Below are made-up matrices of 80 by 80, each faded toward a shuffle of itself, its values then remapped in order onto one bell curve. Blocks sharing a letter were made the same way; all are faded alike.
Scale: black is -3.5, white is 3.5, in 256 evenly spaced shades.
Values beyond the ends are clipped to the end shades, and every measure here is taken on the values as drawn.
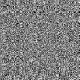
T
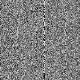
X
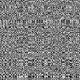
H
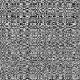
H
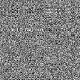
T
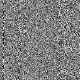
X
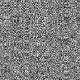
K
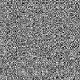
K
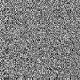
T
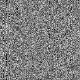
X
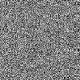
T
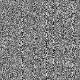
X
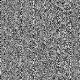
X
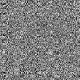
T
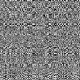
H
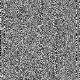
X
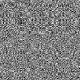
K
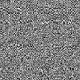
K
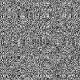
K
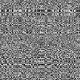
H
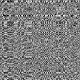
H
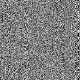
X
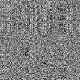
T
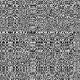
H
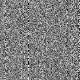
X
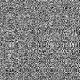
K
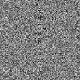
T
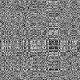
H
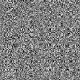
T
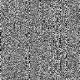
X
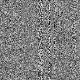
X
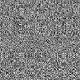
T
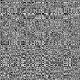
H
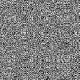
K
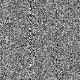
X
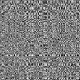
H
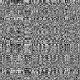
H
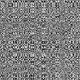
H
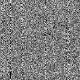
X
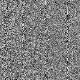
X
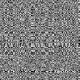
H
